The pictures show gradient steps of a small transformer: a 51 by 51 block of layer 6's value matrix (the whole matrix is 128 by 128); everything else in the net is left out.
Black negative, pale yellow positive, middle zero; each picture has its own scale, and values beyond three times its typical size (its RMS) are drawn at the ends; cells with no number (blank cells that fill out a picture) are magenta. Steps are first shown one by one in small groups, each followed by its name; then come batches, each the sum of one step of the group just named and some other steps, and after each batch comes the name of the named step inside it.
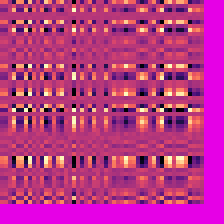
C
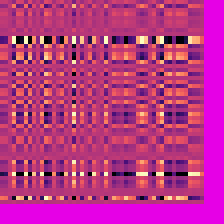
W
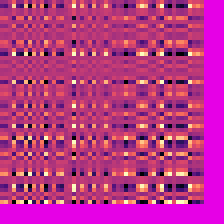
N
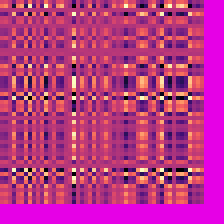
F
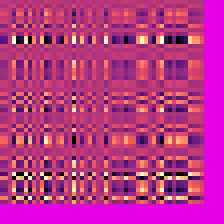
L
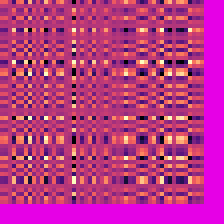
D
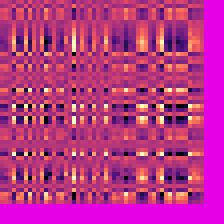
W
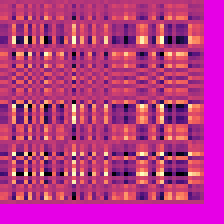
W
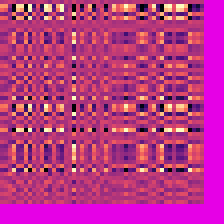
F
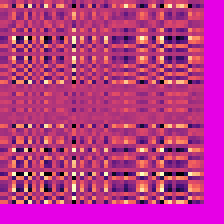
L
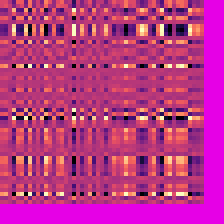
C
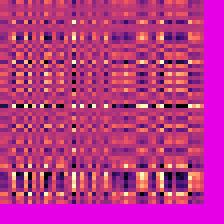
W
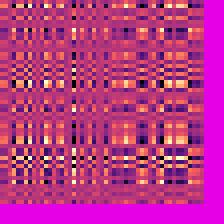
D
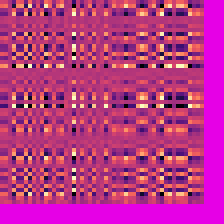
F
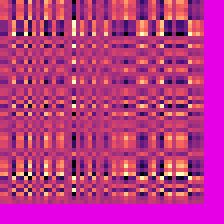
D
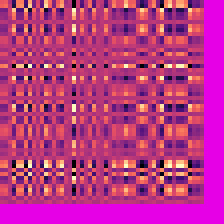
C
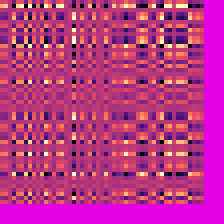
W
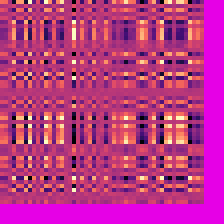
D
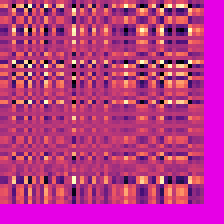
D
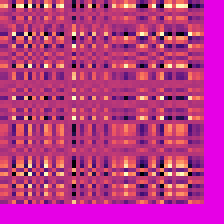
F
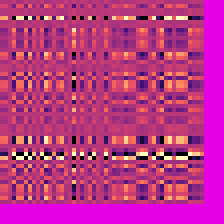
D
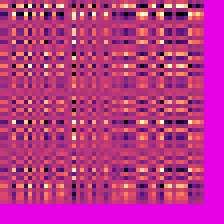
F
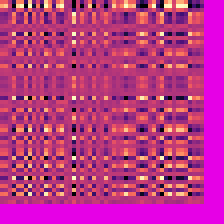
F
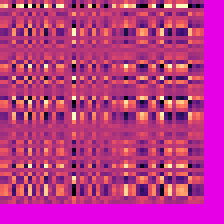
F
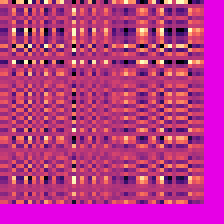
D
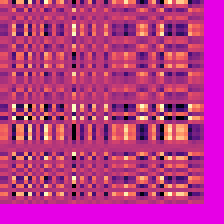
C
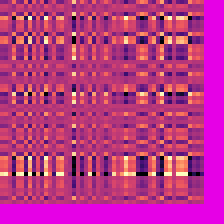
N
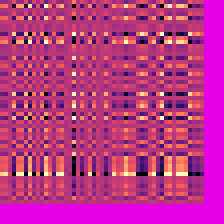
N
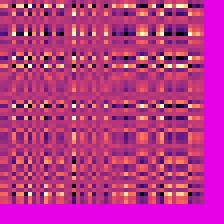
F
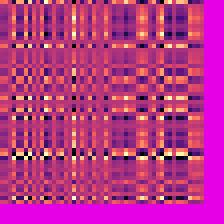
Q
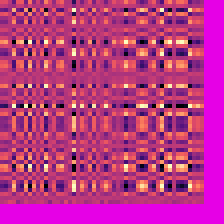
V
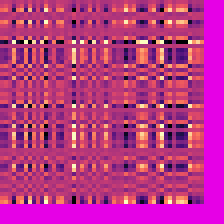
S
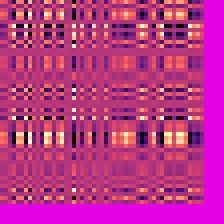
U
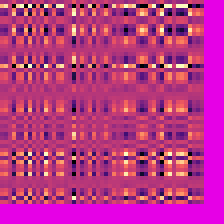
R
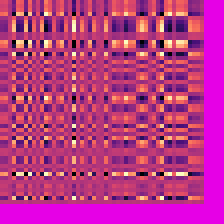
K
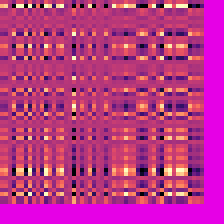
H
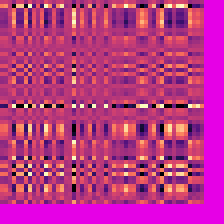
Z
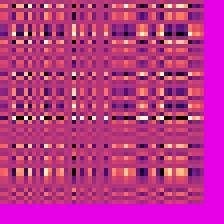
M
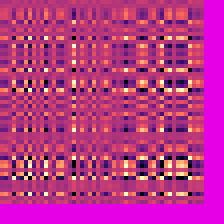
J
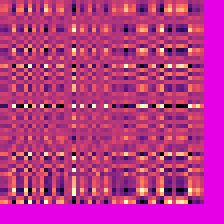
S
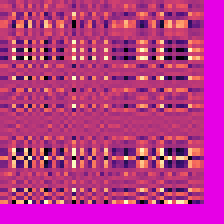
S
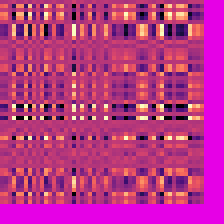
M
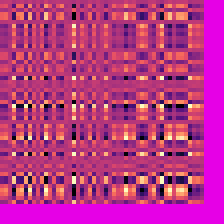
Z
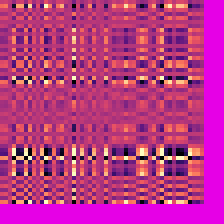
S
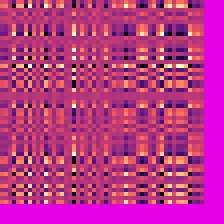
S
